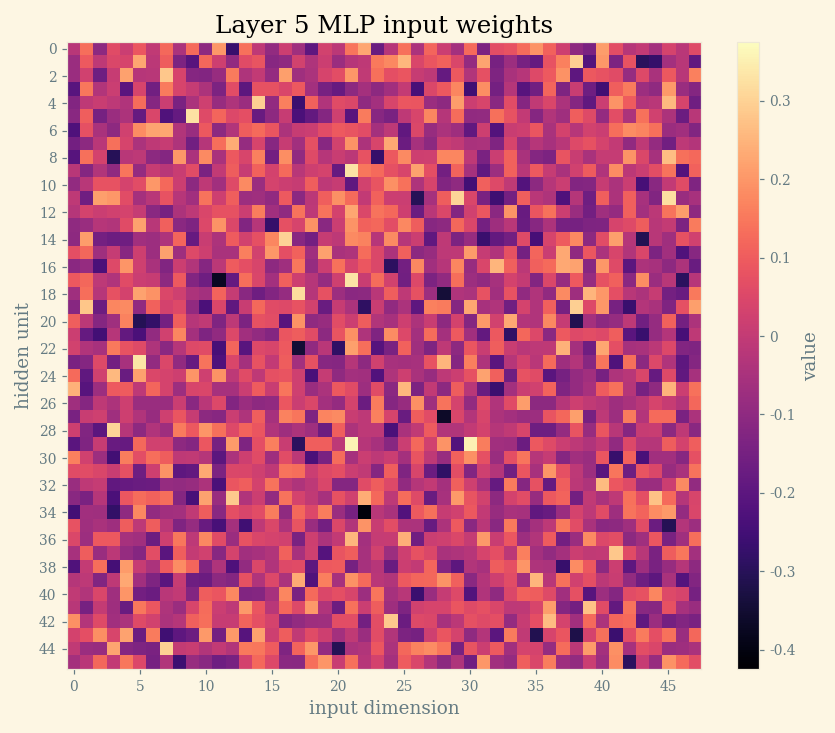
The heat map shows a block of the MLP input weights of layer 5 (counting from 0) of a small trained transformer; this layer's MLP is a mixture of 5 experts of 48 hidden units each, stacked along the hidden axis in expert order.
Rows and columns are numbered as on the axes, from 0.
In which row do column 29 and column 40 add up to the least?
38
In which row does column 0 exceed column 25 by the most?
42
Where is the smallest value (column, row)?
22, 34
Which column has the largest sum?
21
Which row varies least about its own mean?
26
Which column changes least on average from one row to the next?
23
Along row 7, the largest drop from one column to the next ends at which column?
25
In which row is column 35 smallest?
43
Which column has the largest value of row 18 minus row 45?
17
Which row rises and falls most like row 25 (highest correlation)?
11
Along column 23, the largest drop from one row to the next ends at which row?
8
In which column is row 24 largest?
3
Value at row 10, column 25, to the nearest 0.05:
0.15
